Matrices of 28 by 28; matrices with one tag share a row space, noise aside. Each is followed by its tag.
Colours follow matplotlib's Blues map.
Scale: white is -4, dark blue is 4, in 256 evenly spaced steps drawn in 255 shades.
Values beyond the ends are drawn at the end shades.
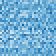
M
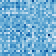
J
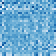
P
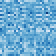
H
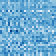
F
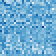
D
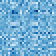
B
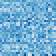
J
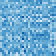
F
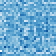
H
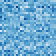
H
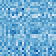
B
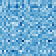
B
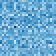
M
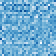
P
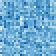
H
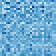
D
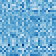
B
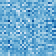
J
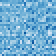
J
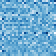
P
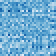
F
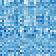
H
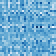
F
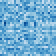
H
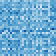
F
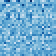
D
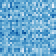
F
